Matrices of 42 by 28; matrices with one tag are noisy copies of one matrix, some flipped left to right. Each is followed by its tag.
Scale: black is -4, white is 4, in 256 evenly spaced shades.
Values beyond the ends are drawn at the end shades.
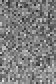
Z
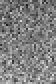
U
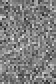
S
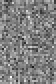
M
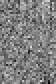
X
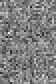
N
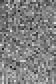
Z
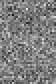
S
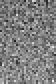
Z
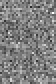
N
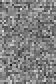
N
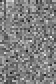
X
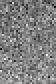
U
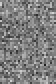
N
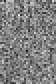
X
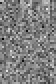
X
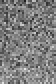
Z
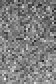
U
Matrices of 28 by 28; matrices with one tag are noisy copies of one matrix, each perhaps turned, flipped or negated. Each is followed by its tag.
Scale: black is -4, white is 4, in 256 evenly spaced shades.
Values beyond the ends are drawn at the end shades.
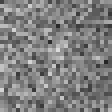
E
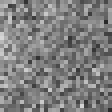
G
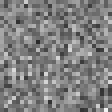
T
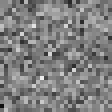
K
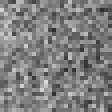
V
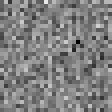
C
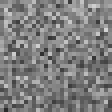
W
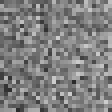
V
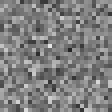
T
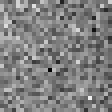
V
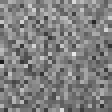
W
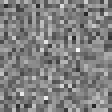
C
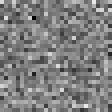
C
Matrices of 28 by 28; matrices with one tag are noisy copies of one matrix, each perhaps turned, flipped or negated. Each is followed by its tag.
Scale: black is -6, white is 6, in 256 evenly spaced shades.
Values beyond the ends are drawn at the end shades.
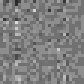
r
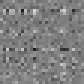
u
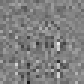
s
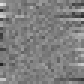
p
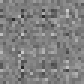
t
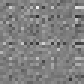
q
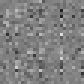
t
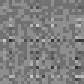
q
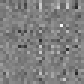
q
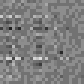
s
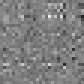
r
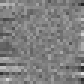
p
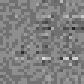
s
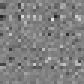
r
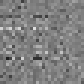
s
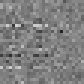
s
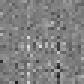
s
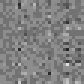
r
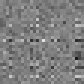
q
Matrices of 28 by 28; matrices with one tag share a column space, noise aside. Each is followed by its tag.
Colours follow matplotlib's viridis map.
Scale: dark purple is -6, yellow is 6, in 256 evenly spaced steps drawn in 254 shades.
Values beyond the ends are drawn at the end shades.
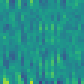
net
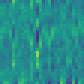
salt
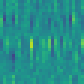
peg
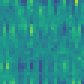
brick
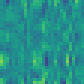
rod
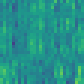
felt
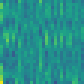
salt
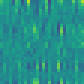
brick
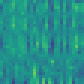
felt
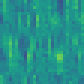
peg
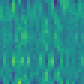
rod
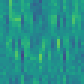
peg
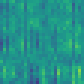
felt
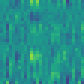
net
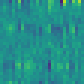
brick
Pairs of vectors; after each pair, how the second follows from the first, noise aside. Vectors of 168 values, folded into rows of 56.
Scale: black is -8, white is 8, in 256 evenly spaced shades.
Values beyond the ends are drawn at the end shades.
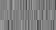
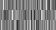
wrapped around, negated, scaled up.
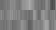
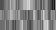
scaled up.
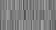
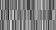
wrapped around, negated, scaled up.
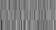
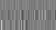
negated, partly zeroed.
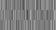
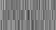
reversed.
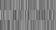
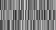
scaled up.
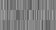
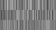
negated.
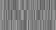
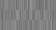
reversed, negated, shrunk.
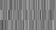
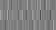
partly zeroed.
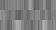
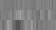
negated, partly zeroed.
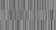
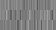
partly zeroed.
